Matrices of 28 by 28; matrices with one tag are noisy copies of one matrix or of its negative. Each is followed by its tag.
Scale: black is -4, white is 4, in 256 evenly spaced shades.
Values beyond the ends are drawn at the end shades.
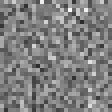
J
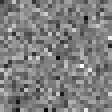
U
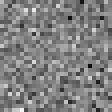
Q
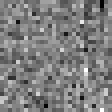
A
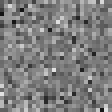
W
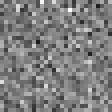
J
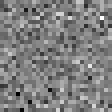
Q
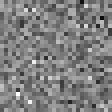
Q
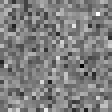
U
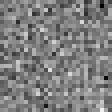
A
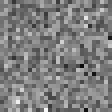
U
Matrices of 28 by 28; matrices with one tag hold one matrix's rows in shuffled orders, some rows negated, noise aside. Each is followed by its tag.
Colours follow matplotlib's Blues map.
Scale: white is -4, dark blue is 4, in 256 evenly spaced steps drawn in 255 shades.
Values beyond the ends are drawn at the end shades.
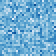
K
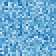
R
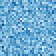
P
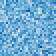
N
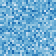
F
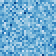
P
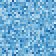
K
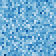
F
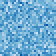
R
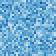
N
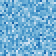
N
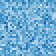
R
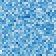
N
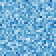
N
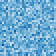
F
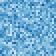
K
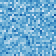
K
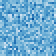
K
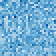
R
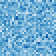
N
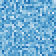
P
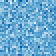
R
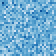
F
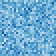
P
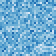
N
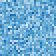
K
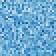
P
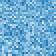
K
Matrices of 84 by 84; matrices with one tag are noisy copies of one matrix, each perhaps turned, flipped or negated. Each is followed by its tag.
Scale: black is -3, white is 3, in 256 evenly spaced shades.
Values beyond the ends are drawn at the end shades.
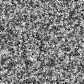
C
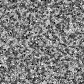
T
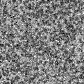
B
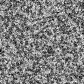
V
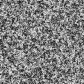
V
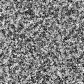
T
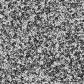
B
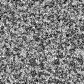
C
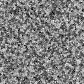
T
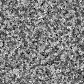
T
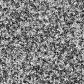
B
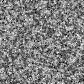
V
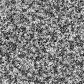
V
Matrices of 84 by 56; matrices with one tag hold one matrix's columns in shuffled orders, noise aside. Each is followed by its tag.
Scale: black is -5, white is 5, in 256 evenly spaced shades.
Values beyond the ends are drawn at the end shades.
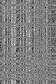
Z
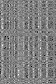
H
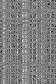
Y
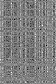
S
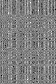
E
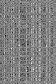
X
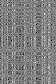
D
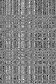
E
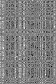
H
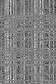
E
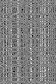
X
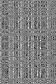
H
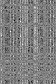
Z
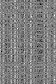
Y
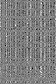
S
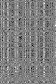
S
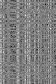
Y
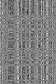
E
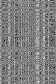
D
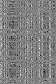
H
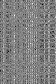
Y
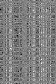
X
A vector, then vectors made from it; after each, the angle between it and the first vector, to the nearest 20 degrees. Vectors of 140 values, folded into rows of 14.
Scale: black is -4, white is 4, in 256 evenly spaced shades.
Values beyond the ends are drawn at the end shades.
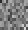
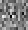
100 degrees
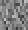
60 degrees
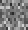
60 degrees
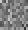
160 degrees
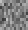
100 degrees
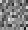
140 degrees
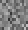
40 degrees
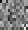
20 degrees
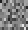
20 degrees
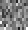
100 degrees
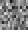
80 degrees
